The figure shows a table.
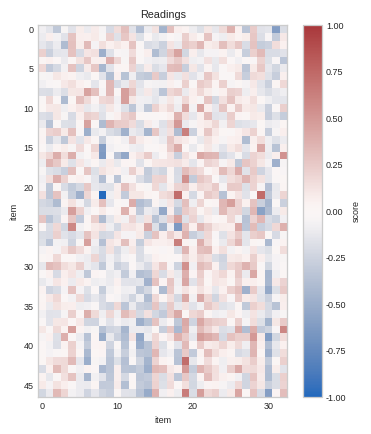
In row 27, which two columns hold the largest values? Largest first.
18, 6
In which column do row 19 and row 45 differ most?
27
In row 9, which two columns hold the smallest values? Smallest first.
3, 23
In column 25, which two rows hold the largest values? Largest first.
22, 0
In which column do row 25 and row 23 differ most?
14
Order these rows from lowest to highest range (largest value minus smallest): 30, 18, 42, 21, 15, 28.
28, 18, 30, 15, 42, 21
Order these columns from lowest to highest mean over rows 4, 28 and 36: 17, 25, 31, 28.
31, 25, 28, 17
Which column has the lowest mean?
30
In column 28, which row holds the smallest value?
12
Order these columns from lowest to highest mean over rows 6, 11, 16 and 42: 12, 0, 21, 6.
6, 0, 12, 21
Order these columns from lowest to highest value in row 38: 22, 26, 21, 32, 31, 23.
31, 23, 22, 21, 26, 32
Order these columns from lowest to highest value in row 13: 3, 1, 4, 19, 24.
24, 3, 1, 4, 19
